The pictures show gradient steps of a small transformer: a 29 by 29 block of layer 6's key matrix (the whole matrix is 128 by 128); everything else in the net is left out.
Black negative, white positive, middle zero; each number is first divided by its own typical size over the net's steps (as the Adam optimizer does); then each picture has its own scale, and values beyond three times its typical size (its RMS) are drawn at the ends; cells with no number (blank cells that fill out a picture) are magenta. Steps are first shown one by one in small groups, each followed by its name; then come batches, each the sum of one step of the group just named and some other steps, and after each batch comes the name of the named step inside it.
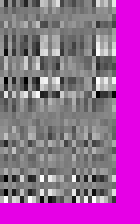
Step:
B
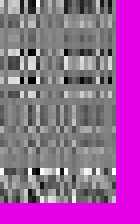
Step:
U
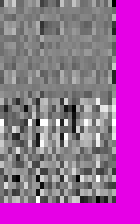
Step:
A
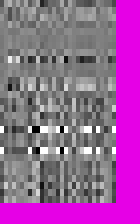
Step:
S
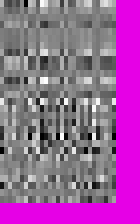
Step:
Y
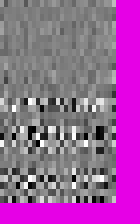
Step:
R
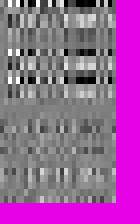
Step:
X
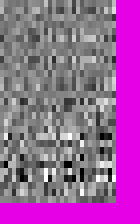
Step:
R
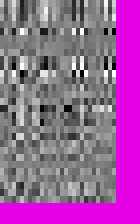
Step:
U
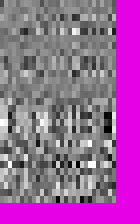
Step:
A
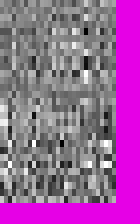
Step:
Y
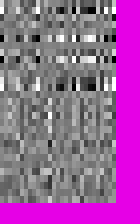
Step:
U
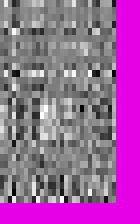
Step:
A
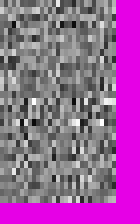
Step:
U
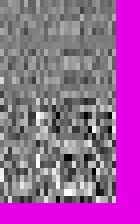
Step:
U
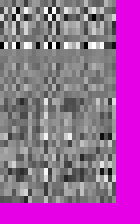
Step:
A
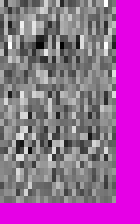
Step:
Y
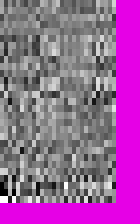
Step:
B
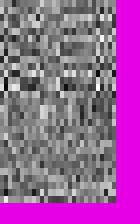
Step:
B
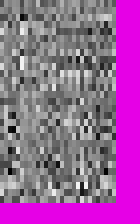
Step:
U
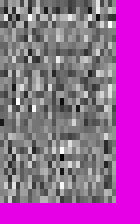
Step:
U
